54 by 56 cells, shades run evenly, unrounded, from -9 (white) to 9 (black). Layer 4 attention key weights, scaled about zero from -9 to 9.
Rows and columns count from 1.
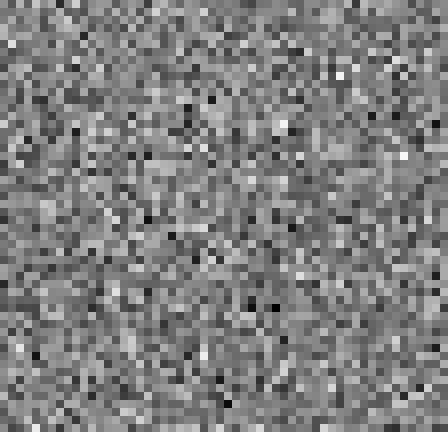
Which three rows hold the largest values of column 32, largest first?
39, 28, 38
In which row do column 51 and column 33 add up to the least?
20
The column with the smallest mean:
26
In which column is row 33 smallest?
27
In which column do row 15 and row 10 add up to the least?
43
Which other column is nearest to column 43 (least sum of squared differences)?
48
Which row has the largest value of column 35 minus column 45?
9
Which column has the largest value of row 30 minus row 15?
22
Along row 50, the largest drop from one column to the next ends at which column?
52
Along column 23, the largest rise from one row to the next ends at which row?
40
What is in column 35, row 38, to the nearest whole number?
0
